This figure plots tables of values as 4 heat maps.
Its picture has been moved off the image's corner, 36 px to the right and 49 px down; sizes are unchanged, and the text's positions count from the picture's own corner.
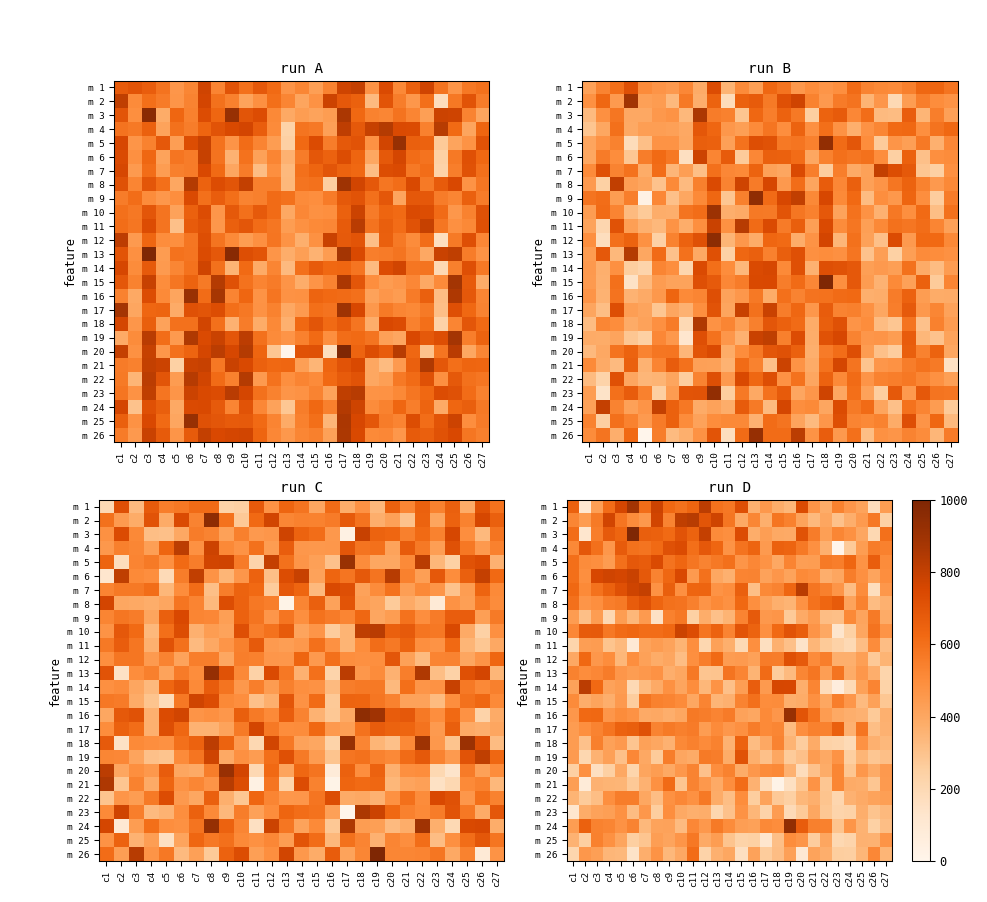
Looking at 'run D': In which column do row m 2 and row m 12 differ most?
c10
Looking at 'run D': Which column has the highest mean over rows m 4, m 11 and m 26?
c11
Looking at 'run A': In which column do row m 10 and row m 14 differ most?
c24
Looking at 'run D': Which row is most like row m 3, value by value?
m 1
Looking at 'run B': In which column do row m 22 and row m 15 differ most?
c18
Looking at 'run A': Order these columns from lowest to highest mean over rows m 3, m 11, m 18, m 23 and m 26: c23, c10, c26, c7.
c26, c23, c10, c7
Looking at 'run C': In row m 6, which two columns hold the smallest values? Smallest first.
c1, c5
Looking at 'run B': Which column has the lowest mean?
c5
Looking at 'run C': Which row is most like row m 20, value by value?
m 21
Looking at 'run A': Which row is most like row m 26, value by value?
m 23
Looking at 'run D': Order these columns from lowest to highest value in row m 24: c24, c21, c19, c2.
c24, c21, c2, c19
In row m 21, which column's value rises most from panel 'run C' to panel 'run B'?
c16
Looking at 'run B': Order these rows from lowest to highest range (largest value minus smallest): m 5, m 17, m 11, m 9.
m 17, m 11, m 5, m 9
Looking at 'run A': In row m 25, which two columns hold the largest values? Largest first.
c6, c17
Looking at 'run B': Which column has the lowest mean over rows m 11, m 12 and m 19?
c2
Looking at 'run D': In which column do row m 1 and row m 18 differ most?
c6
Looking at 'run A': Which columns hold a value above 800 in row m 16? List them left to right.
c6, c8, c25
